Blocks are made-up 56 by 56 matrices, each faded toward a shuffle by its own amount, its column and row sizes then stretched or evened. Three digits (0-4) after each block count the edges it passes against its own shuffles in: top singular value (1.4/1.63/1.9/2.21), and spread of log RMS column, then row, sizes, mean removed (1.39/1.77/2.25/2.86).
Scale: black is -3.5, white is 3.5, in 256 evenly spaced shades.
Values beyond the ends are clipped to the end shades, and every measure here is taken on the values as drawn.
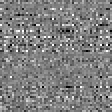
3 1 4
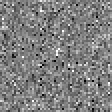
0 3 0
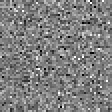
0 2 1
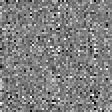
2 2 1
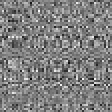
4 1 4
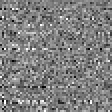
3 1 3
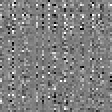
3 4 2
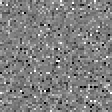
0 0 1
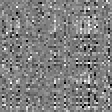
4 4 0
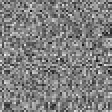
4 0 2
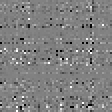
1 3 4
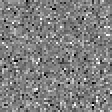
0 0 1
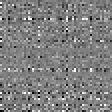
4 3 4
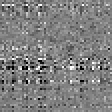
4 2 4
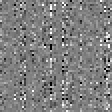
3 4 1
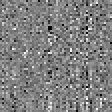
3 3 1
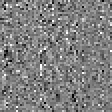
1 3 0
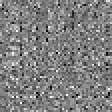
3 1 2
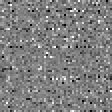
1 1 3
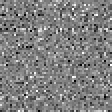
2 1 3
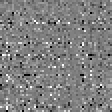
0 2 3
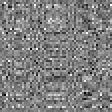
4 0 3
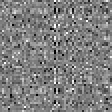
4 2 0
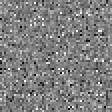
1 1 2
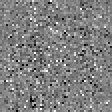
0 2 1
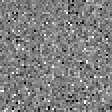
0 1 1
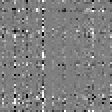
2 4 3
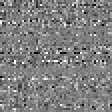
0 1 4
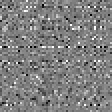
4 1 3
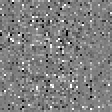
0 2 1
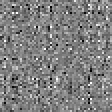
3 2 2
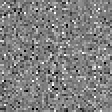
2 2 0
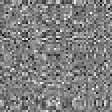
4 1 2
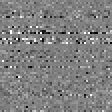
1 0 4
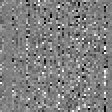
0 4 0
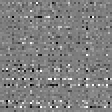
1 2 4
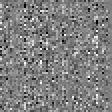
0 4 1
